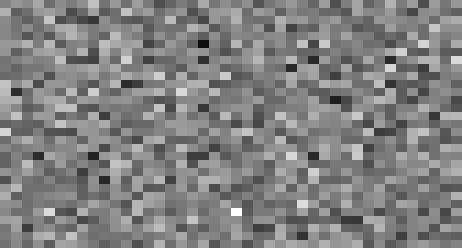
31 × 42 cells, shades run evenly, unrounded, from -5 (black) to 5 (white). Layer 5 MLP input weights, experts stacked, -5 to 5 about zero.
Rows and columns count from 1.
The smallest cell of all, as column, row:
19, 6
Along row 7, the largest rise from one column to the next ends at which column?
10
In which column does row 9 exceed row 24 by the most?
36
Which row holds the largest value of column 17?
12
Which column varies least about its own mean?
25
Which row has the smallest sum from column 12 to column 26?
11
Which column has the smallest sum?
37
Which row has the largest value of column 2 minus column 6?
15
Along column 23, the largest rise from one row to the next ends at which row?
17
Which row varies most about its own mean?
8
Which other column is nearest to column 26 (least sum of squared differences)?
38
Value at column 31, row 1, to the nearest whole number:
-2
